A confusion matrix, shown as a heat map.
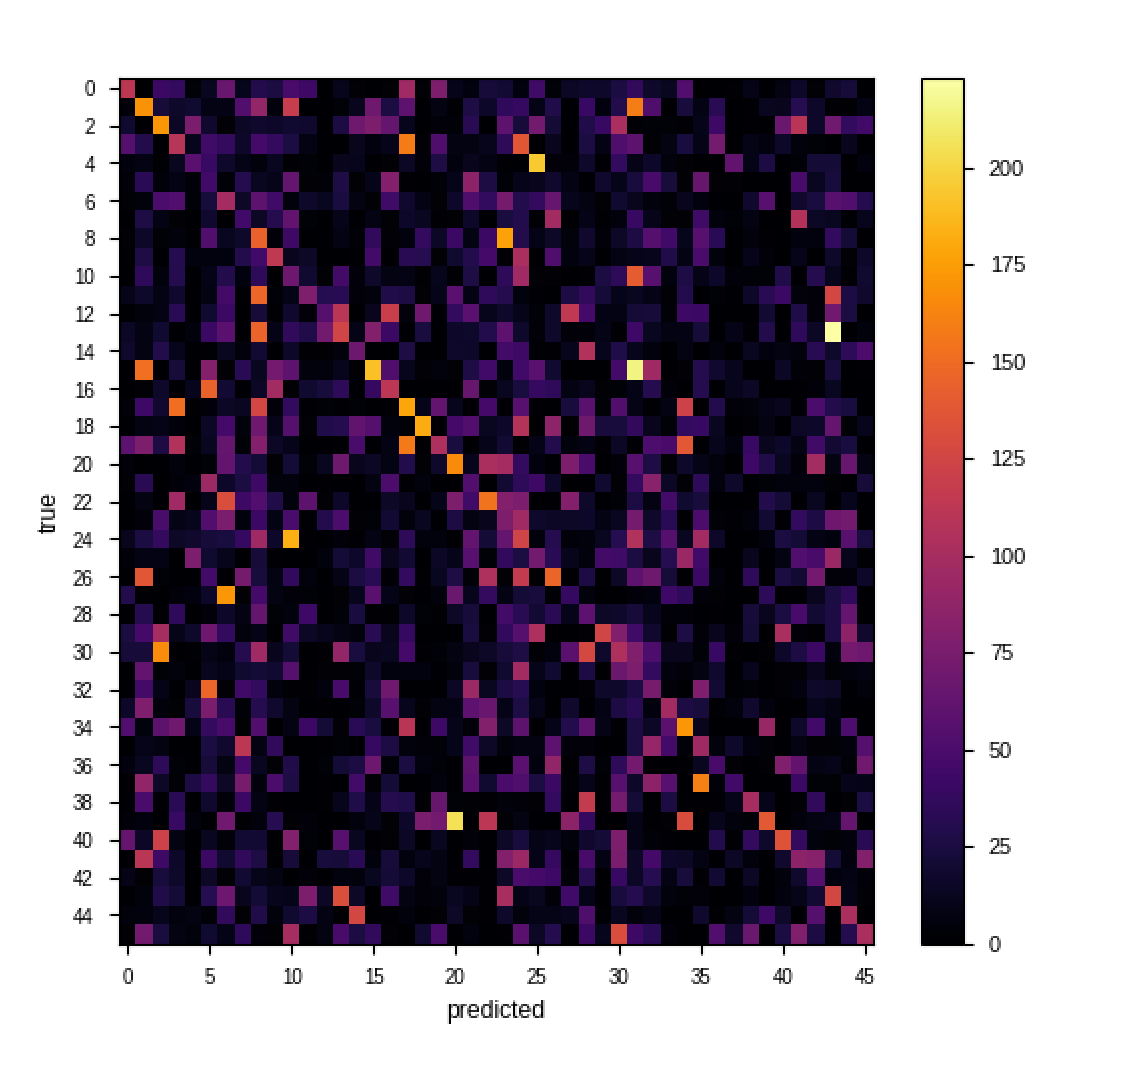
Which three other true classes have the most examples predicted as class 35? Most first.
37, 24, 32
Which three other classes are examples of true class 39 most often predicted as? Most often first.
20, 34, 22
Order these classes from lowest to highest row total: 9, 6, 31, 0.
31, 9, 0, 6
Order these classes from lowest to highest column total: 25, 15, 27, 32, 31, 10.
27, 25, 15, 32, 10, 31
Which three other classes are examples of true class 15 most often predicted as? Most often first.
31, 1, 32
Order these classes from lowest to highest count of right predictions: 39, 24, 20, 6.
6, 24, 39, 20
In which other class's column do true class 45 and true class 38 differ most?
10
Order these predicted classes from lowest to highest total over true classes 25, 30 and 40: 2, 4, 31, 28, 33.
33, 4, 31, 28, 2
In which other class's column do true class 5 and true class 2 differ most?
30
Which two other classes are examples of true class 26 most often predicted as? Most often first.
1, 24
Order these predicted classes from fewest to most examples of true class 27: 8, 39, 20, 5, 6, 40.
40, 5, 39, 8, 20, 6
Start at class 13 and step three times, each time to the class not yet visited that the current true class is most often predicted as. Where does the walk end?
24
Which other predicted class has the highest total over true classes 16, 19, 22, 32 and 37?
5
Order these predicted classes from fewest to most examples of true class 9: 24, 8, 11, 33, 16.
16, 11, 33, 8, 24
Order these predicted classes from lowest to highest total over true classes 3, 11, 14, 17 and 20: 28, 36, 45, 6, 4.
4, 45, 36, 6, 28
